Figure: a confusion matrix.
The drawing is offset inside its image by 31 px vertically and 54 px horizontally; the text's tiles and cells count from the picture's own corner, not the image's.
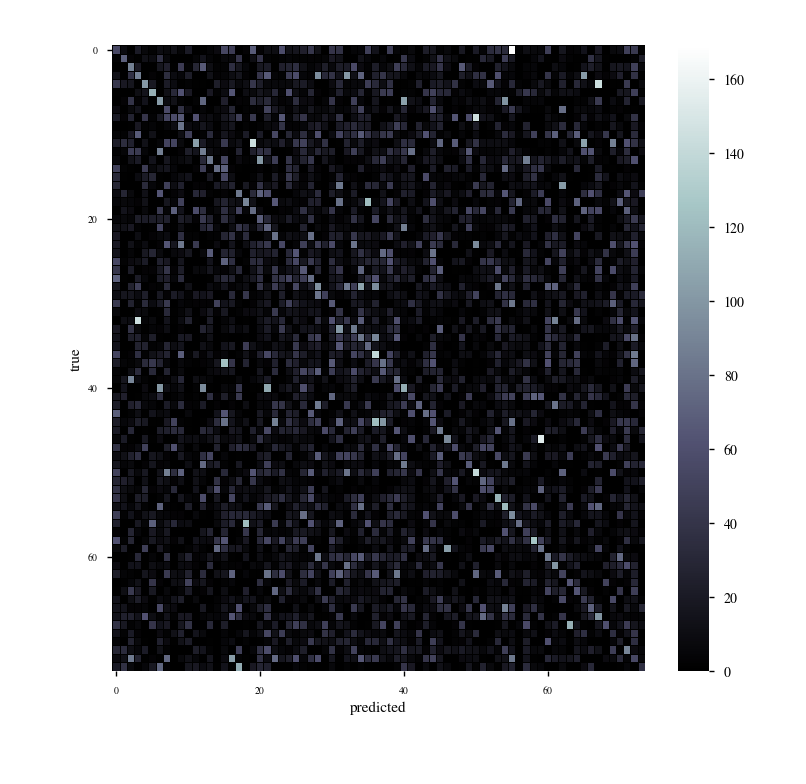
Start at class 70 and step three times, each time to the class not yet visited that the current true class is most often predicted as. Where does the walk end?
34
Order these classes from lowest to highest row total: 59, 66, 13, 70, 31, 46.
31, 70, 46, 59, 66, 13
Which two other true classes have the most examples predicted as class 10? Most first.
63, 68
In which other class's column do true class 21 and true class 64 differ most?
40
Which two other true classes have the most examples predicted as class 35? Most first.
18, 56
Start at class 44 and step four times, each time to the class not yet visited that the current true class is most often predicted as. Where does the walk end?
62
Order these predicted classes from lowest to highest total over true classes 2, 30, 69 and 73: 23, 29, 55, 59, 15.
59, 15, 29, 23, 55
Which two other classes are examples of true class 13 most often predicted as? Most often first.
20, 57
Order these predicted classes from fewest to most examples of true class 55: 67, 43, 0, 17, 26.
67, 17, 0, 43, 26
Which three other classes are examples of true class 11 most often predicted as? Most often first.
19, 65, 69
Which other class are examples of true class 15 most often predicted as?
43
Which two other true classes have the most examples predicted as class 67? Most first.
4, 54
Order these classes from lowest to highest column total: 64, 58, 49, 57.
49, 58, 64, 57
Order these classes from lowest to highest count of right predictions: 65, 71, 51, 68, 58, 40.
65, 68, 51, 71, 40, 58
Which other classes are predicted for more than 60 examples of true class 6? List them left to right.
12, 40, 54
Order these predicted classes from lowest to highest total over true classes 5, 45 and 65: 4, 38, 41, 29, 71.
41, 4, 38, 71, 29
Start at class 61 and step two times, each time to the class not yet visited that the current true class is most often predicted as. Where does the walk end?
3
